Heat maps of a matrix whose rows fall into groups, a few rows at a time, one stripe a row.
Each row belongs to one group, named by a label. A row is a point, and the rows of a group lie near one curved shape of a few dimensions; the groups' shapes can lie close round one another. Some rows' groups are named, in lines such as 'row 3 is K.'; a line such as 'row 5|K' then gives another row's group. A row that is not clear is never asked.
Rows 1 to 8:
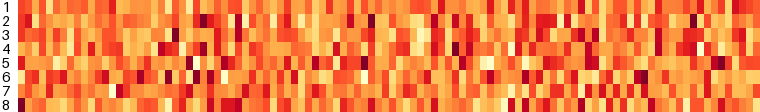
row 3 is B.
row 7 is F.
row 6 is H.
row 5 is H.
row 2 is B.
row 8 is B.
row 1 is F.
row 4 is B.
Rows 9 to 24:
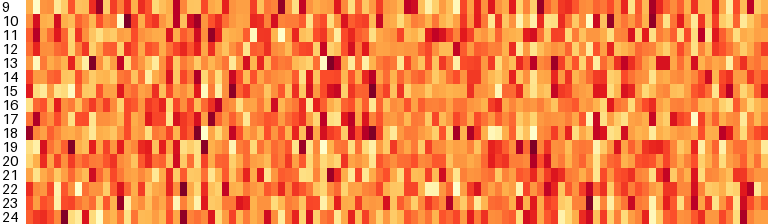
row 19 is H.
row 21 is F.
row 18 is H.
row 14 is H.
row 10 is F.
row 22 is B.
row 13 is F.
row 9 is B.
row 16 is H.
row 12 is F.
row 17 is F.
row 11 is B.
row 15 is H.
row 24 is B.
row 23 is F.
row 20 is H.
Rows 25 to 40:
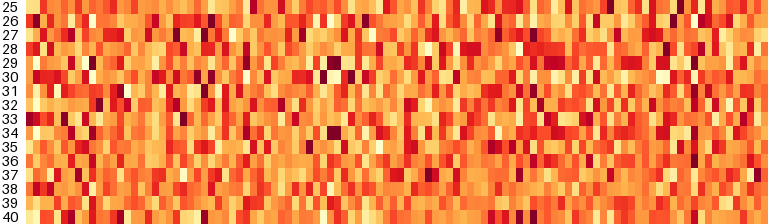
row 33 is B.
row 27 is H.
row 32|B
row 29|F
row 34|F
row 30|F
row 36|F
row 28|B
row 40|H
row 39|F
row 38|F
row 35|B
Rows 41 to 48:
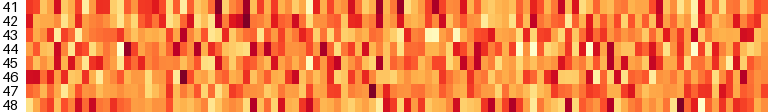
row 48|B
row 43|B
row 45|F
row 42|B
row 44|F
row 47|H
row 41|B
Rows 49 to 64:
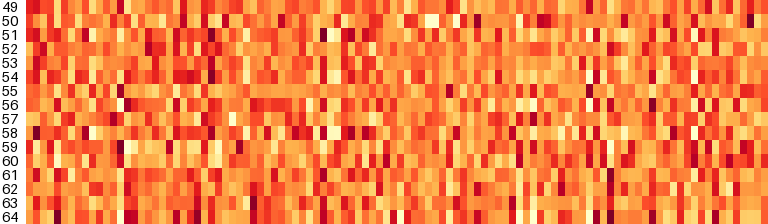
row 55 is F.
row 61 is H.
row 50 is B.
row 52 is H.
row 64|F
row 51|F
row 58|F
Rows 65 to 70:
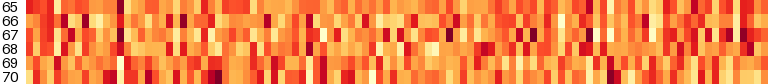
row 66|B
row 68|B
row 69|F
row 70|H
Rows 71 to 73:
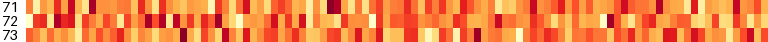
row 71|F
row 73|B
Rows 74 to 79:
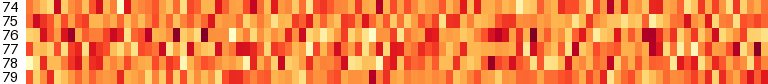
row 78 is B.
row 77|B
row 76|H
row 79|H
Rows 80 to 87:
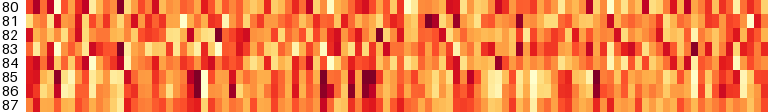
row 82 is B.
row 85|H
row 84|F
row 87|H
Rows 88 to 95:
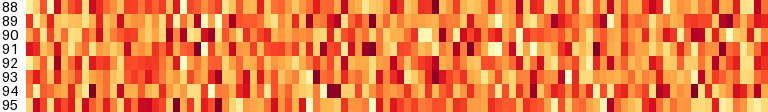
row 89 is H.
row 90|B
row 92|B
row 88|B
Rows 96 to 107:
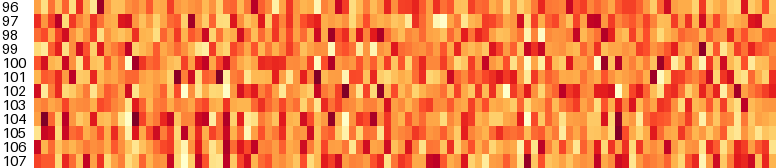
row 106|B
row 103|F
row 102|H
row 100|F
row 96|F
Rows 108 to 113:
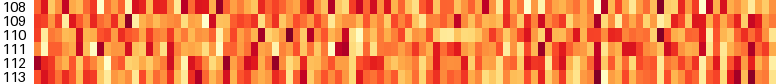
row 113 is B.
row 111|F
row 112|B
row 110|B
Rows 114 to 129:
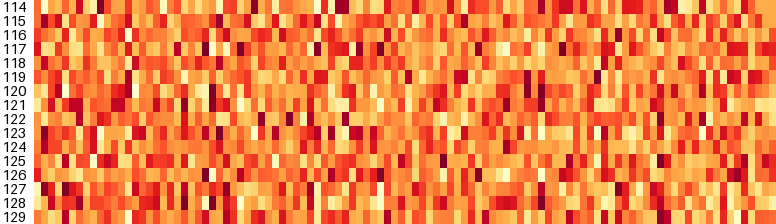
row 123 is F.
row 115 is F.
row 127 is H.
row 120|H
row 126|H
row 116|F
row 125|B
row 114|F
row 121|H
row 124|F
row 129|F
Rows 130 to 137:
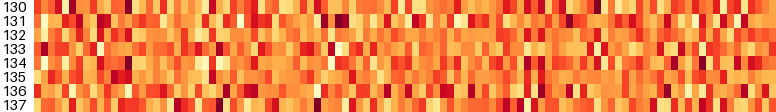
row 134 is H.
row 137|B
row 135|H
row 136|B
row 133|F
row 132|H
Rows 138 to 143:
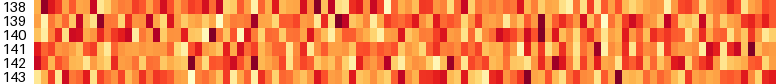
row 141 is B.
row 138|F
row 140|H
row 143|B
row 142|B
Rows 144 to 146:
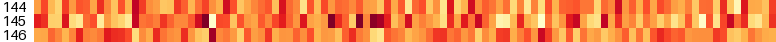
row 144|F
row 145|H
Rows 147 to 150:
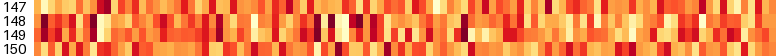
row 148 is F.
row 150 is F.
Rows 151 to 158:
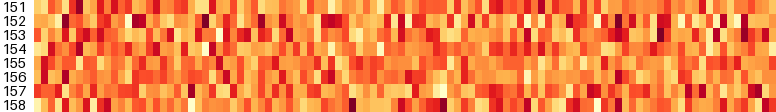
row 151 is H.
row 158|B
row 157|B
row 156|H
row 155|F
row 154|H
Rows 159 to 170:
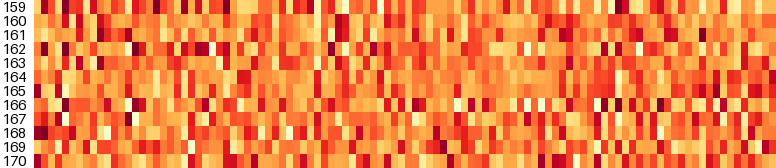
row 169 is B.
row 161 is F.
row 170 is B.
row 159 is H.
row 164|H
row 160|F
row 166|F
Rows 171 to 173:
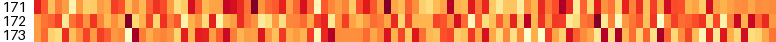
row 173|F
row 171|B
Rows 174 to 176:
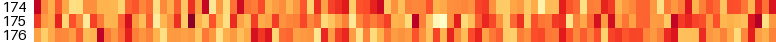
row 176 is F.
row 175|B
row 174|H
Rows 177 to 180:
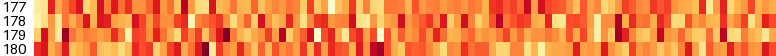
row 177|H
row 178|B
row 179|H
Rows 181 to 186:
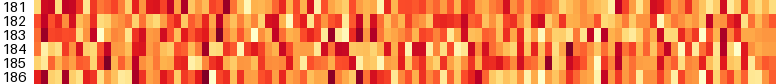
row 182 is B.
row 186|H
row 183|F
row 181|H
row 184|F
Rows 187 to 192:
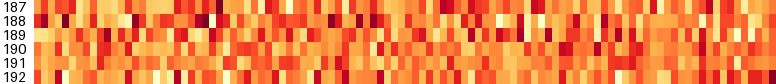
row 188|H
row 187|B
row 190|H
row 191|F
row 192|H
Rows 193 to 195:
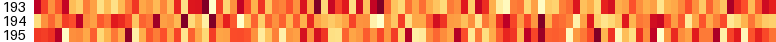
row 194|H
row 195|F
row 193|H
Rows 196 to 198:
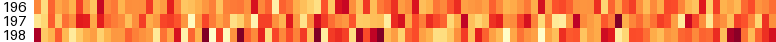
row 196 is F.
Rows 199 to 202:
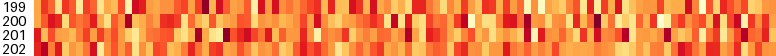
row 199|F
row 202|F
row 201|B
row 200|F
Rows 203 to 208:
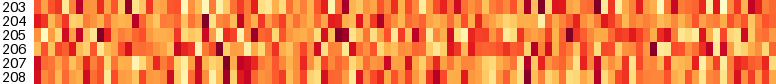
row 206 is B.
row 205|F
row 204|H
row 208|B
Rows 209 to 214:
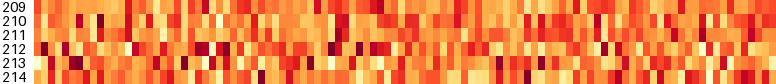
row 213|H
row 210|F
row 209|H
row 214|B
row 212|H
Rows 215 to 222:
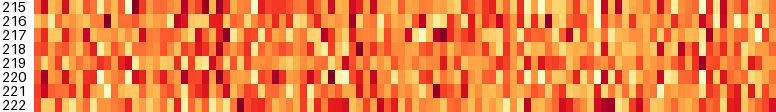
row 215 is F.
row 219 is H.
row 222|H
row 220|F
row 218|F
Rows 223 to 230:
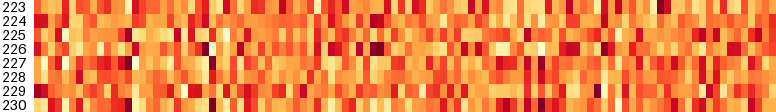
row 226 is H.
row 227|H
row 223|F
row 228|H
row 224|H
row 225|H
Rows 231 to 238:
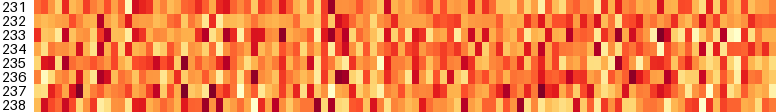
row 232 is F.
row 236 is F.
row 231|F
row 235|H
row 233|F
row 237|H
